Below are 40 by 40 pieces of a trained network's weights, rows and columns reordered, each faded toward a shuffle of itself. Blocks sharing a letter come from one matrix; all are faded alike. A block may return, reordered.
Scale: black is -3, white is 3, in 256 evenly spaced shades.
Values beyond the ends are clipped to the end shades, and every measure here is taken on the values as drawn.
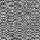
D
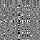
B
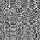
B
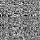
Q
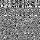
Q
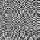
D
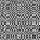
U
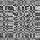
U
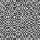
D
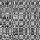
U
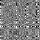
B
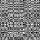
D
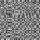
D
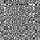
B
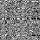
Q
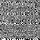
Q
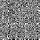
Q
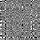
B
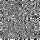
Q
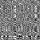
B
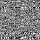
Q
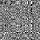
B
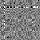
B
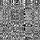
B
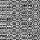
U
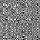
B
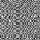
D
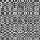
U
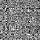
Q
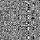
U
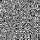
Q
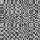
D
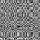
D
